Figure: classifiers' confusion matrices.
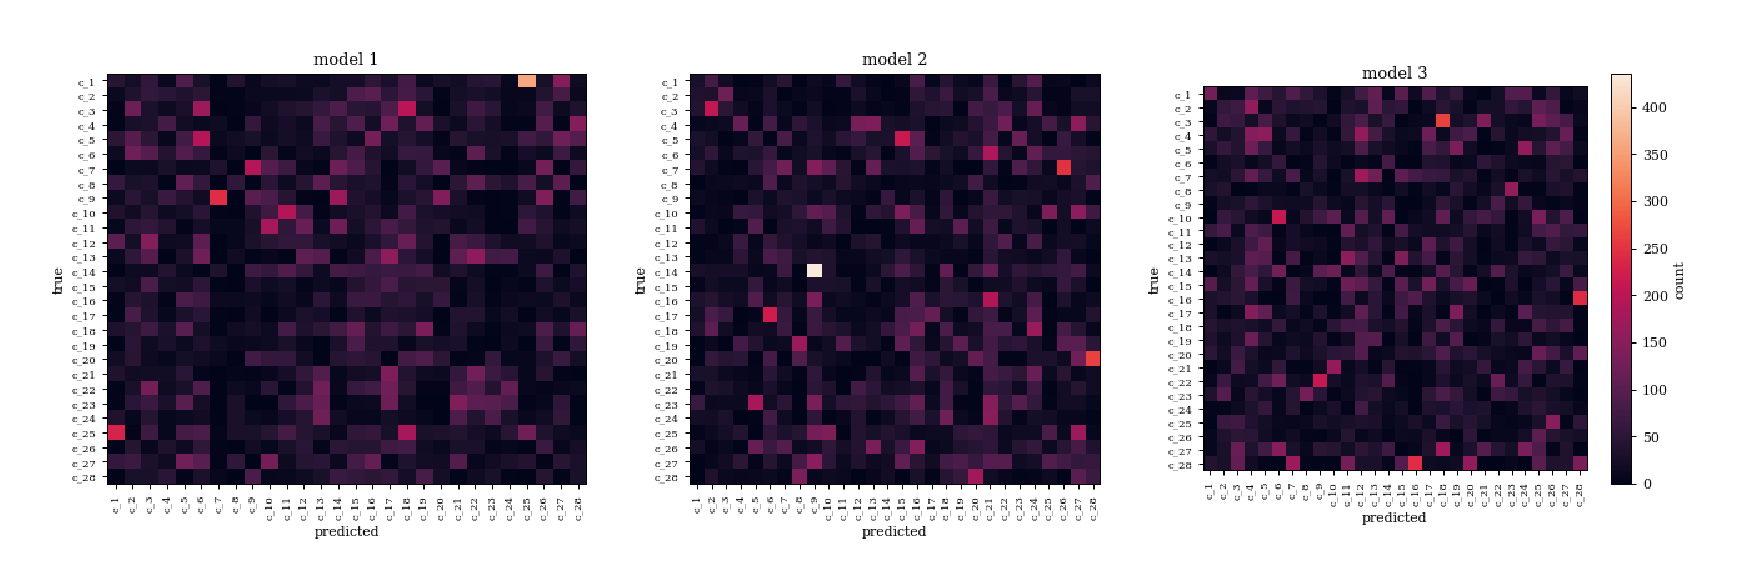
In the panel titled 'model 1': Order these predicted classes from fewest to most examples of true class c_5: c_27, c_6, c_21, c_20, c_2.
c_20, c_21, c_2, c_27, c_6
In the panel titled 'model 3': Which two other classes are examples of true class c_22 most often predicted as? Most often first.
c_9, c_6
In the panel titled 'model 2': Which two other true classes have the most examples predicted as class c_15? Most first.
c_5, c_10
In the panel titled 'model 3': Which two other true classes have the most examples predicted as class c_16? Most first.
c_28, c_7
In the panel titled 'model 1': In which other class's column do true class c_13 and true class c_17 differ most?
c_22
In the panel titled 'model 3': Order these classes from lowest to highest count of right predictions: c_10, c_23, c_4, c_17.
c_17, c_23, c_10, c_4
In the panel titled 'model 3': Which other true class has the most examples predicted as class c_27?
c_4
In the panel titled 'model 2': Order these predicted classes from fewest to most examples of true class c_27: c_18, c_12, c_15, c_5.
c_5, c_12, c_18, c_15
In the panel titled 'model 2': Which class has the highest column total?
c_21
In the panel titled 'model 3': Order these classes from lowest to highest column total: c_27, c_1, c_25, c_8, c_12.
c_8, c_1, c_27, c_25, c_12
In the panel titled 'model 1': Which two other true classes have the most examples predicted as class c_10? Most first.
c_11, c_27
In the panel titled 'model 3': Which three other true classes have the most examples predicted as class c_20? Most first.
c_28, c_15, c_4
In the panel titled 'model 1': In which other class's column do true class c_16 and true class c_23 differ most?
c_21
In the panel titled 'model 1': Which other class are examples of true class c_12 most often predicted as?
c_3
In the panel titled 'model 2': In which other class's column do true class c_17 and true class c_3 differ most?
c_6
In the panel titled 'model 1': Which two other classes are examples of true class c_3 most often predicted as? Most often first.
c_18, c_6
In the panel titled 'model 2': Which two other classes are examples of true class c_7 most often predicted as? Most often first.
c_26, c_9
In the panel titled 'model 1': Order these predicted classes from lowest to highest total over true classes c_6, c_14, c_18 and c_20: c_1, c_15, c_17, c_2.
c_1, c_17, c_2, c_15
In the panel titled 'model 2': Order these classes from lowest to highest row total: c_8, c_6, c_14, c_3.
c_8, c_3, c_6, c_14
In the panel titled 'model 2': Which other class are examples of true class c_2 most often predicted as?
c_3
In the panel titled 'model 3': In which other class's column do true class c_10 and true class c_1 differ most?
c_6
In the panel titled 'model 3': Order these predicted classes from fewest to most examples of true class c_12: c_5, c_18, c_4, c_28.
c_28, c_18, c_4, c_5
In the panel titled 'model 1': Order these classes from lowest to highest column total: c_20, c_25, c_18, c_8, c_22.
c_8, c_20, c_25, c_22, c_18
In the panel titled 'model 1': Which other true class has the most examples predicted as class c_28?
c_4
